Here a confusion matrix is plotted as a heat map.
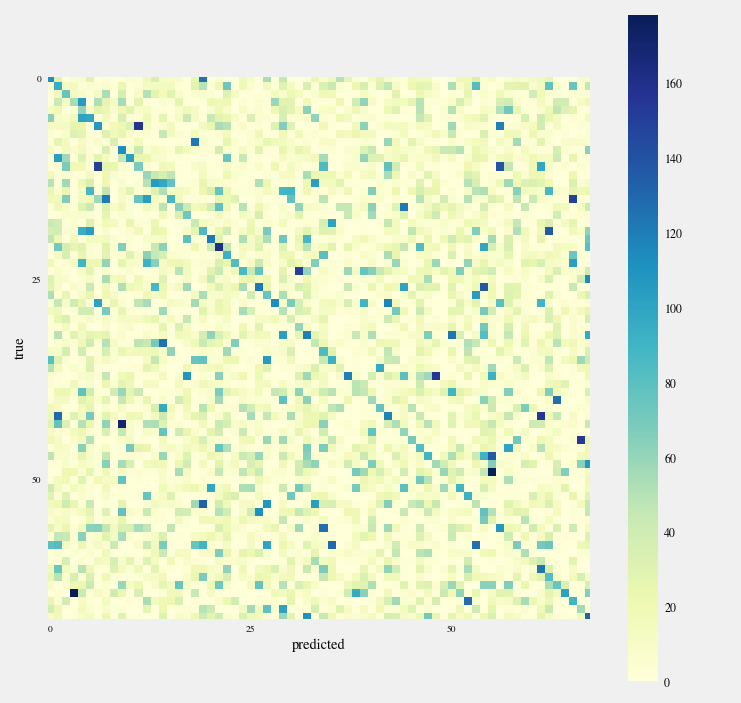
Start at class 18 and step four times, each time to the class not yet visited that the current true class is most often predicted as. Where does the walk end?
19
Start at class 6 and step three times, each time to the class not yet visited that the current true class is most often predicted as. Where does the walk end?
34
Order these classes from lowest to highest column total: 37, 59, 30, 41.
41, 37, 59, 30
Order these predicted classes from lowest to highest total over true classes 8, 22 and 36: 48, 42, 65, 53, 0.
48, 53, 0, 65, 42
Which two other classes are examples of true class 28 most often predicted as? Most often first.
42, 6
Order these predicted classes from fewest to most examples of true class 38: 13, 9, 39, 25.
25, 13, 9, 39
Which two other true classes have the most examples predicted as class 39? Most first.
28, 24
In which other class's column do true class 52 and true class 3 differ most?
4
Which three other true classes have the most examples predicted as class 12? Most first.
15, 23, 52
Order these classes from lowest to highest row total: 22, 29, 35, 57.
57, 22, 29, 35
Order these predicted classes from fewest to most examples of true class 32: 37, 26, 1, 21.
37, 26, 21, 1
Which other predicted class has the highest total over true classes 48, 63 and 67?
32
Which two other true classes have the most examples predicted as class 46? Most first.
21, 50
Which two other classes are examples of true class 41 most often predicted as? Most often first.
14, 59
